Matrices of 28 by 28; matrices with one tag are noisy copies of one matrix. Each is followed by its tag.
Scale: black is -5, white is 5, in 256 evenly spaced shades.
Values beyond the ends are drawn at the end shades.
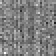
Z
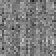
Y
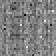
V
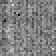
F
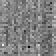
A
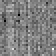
F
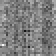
A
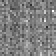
V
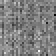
Z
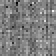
V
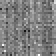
A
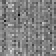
F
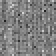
F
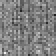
Z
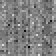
A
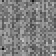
Y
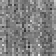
A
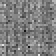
A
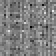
V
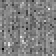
Y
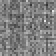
V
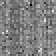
V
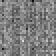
Y
